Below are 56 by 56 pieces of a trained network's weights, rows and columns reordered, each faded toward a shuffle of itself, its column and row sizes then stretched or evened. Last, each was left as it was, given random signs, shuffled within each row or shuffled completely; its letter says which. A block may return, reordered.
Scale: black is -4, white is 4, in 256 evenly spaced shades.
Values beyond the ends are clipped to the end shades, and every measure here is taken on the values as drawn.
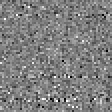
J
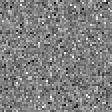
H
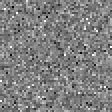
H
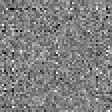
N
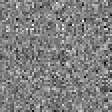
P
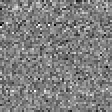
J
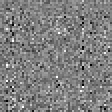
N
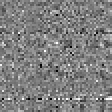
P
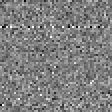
J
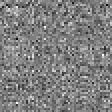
P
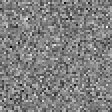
J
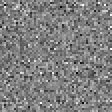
J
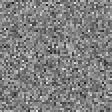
J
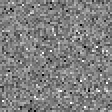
H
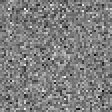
N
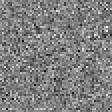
J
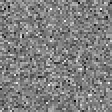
H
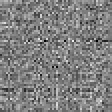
P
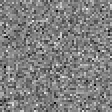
H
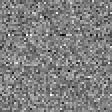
J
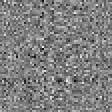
P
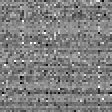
P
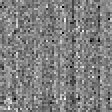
P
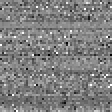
J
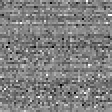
J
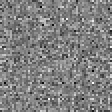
N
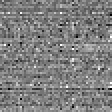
P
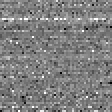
J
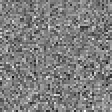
N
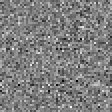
N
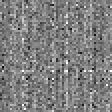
P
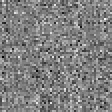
P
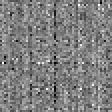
P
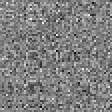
P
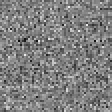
J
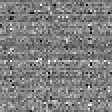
P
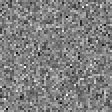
H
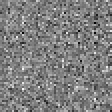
N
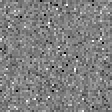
H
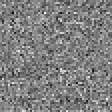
N
